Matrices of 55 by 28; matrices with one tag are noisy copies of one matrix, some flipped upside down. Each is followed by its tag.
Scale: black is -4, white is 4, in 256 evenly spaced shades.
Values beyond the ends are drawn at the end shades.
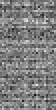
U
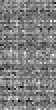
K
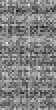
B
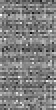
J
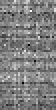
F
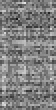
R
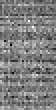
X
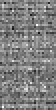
U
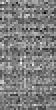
X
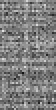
U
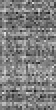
R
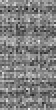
B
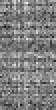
F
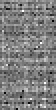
U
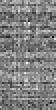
F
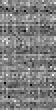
B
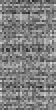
J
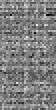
U
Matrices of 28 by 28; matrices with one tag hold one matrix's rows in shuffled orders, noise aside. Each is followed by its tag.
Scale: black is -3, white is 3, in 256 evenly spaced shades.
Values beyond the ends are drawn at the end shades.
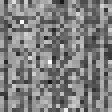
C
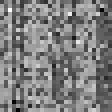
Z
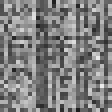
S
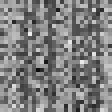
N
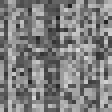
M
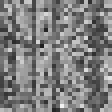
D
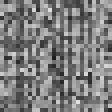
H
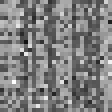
N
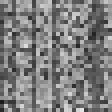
D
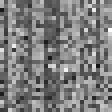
M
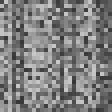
Z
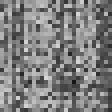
Z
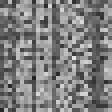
D
